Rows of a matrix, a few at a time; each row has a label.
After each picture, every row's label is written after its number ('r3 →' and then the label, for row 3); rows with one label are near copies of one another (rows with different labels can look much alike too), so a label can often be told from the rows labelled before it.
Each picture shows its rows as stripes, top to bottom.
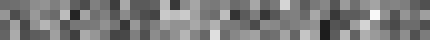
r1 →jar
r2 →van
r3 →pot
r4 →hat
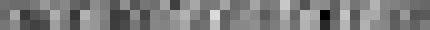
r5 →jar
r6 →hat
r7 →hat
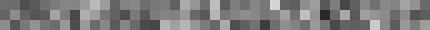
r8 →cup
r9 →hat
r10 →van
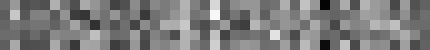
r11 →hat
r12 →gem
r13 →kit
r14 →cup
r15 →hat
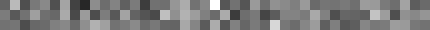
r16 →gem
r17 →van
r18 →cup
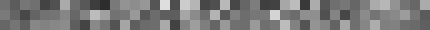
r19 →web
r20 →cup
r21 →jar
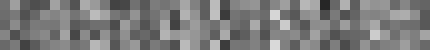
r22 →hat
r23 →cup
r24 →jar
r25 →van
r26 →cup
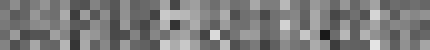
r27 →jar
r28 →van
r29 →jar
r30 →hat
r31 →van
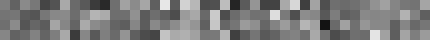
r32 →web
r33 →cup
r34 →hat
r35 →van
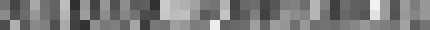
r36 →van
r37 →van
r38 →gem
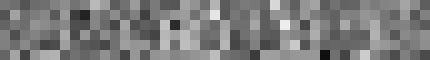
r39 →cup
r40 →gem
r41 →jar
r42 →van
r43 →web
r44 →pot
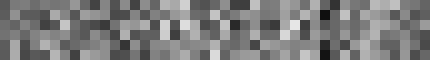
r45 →kit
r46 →hat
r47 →web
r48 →jar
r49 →pot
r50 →hat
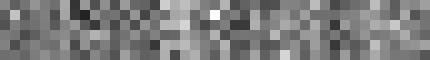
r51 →van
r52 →gem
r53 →kit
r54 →cup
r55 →van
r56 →jar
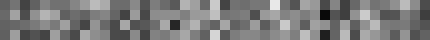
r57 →cup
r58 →pot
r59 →jar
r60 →hat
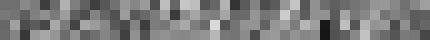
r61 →web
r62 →jar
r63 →hat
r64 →pot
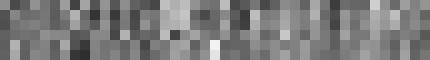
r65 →van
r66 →kit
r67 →kit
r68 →jar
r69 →gem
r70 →gem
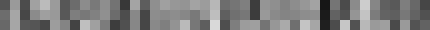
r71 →pot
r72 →pot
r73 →hat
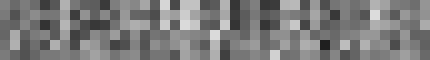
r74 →web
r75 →van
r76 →web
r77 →gem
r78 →hat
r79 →cup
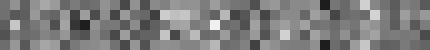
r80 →pot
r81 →van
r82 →gem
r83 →jar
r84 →pot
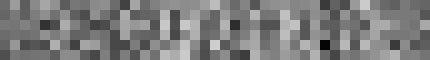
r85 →pot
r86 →jar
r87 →web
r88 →jar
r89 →hat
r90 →kit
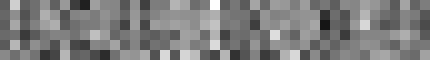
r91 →gem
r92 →pot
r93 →pot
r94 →cup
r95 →gem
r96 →web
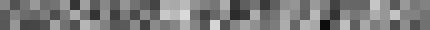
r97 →van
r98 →kit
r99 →hat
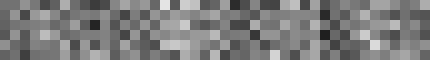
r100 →web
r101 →pot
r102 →kit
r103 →pot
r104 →van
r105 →cup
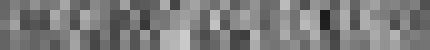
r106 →jar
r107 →hat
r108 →hat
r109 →kit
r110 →kit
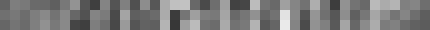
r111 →kit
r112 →jar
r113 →jar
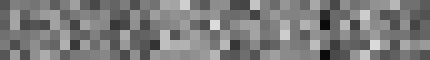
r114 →kit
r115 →pot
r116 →hat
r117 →jar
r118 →van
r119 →pot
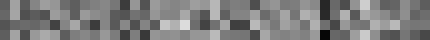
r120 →pot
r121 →hat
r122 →kit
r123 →pot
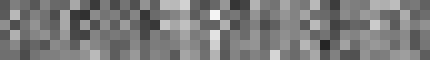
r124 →kit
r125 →gem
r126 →van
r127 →gem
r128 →hat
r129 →cup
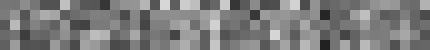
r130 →web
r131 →pot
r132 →gem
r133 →cup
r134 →hat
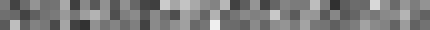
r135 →van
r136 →cup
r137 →gem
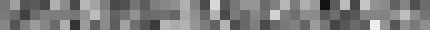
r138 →hat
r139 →cup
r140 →van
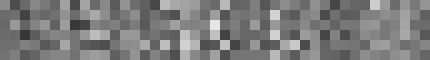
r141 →van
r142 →cup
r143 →gem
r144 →cup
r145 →web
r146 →cup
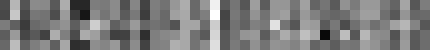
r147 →gem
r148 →gem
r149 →cup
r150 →hat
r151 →gem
